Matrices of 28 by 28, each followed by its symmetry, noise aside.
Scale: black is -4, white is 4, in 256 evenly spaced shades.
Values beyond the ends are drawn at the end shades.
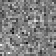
symmetric across the other diagonal.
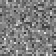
antisymmetric.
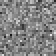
no symmetry.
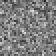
symmetric across the other diagonal.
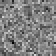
symmetric across the other diagonal.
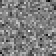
symmetric across the other diagonal.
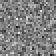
antisymmetric.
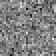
no symmetry.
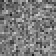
no symmetry.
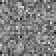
mirrored top to bottom.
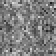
mirrored top to bottom.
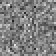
mirrored top to bottom.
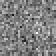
antisymmetric.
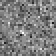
symmetric across the other diagonal.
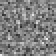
mirrored left to right.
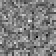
symmetric.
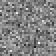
same after a half turn.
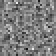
same after a half turn.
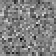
same after a half turn.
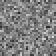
symmetric.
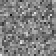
same after a half turn.
